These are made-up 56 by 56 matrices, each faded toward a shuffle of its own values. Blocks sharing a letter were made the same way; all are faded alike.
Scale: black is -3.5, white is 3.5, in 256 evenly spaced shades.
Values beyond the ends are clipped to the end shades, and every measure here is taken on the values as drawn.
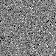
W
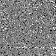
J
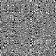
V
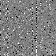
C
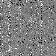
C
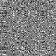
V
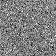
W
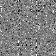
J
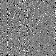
C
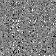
J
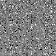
C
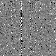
C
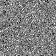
W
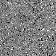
J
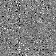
J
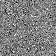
W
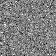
W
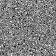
W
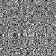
V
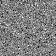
W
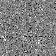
J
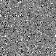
J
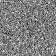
W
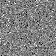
W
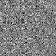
V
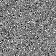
W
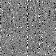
C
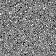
W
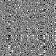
V
